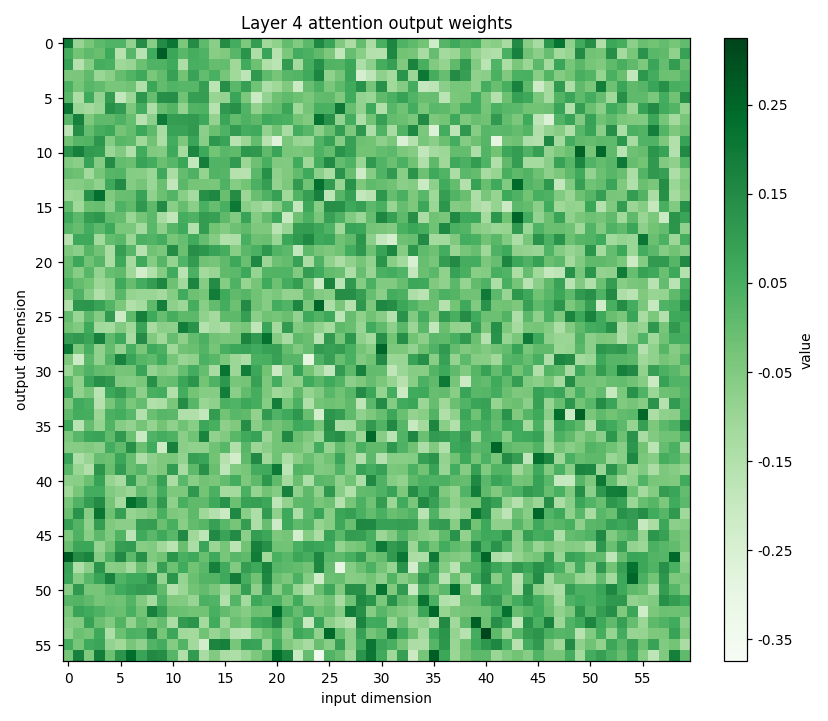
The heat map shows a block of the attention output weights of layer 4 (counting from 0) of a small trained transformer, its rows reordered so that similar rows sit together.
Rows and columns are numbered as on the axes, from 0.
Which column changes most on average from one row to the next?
7
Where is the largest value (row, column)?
54, 40
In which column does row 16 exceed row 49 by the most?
43
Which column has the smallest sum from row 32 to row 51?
36
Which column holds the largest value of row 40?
51
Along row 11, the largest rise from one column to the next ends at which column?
13
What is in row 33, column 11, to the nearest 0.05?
0.15
